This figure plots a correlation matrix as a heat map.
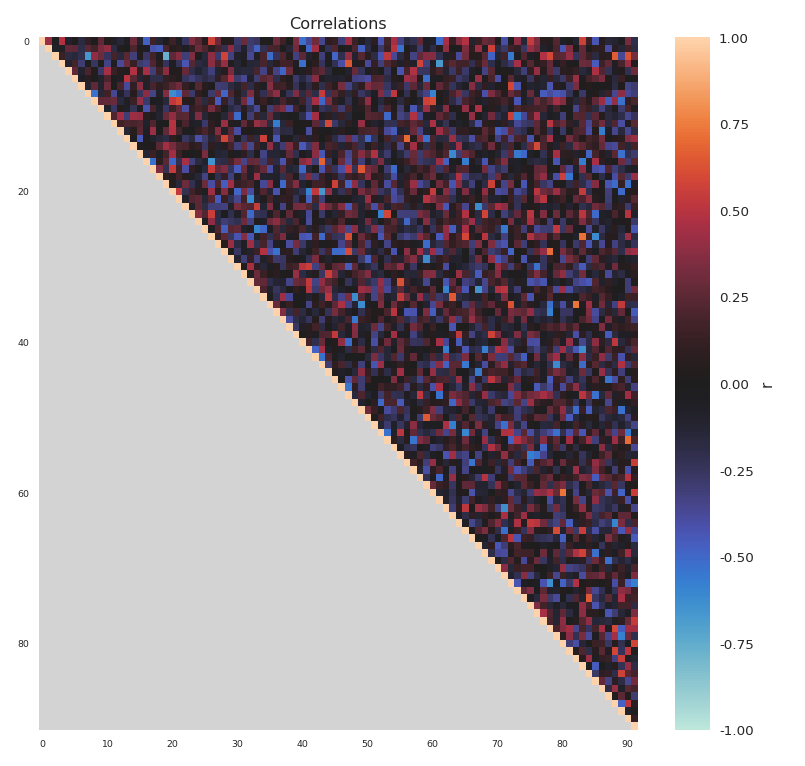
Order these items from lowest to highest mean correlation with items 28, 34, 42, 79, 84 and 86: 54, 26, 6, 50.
50, 6, 54, 26
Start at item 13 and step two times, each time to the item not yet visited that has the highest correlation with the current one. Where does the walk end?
91
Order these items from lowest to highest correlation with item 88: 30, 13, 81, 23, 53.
13, 23, 30, 53, 81
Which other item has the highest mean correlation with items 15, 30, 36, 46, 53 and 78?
88
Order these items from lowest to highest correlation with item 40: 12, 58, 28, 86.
58, 28, 12, 86
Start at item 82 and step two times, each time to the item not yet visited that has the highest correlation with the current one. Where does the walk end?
72
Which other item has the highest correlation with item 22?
33
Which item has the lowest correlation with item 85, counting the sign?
26
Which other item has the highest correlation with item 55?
32
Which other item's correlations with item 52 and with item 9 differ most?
65
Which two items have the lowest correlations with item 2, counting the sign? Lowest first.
19, 7
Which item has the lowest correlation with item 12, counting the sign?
86
